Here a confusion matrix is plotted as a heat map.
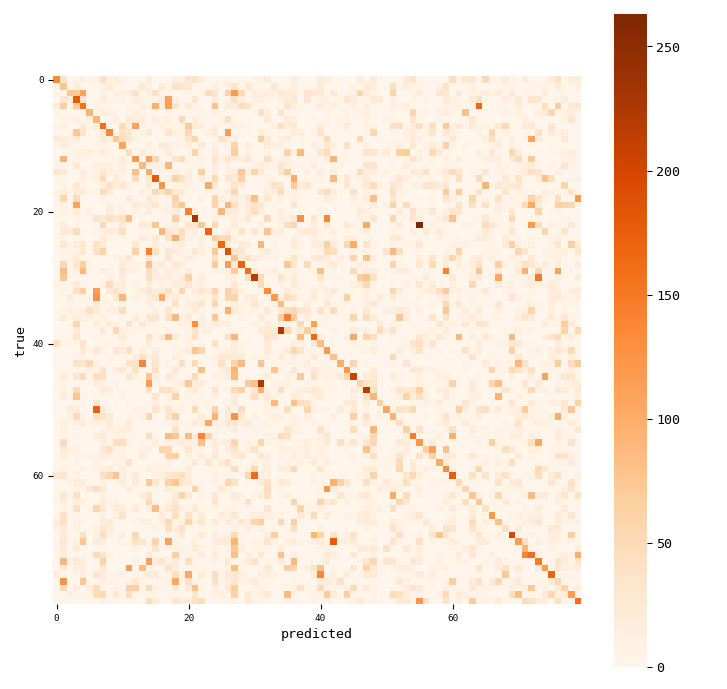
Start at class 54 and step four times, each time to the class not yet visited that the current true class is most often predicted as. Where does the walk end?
14
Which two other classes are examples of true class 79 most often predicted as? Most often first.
55, 63
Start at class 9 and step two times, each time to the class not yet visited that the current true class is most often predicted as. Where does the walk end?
71
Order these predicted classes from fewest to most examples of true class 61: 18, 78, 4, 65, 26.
65, 4, 78, 26, 18
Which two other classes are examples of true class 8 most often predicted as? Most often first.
26, 3
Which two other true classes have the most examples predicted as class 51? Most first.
63, 26
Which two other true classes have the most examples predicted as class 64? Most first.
4, 29
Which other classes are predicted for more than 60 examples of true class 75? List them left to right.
20, 40, 68
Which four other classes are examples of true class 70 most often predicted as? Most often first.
42, 17, 27, 4
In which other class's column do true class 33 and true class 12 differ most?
6
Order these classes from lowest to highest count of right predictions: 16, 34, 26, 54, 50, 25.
34, 50, 16, 54, 25, 26
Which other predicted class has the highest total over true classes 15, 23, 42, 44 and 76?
18
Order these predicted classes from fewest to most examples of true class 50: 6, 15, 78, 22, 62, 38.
22, 62, 15, 38, 78, 6
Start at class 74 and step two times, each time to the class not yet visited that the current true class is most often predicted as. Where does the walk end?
37
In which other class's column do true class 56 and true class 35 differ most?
57
